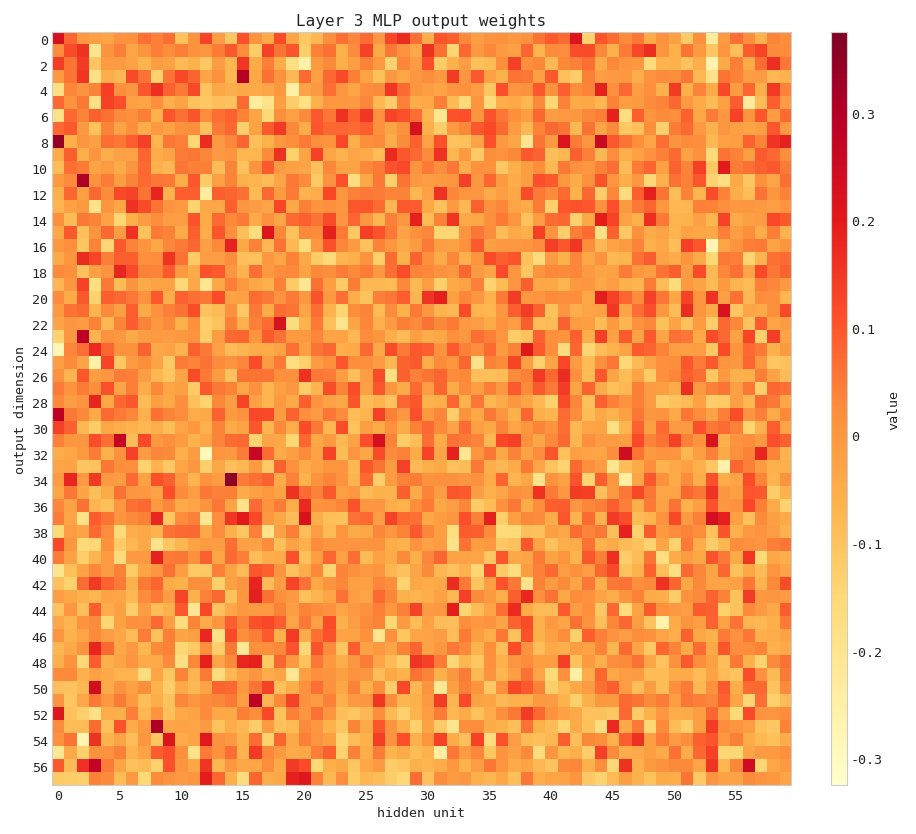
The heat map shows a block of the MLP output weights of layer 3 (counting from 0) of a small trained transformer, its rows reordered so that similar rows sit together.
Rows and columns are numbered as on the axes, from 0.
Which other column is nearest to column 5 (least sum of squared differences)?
47
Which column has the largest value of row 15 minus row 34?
39
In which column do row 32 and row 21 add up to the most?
16
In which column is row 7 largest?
29
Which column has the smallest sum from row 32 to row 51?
2
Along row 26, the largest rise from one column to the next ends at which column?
28
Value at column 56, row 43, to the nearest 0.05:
0.15
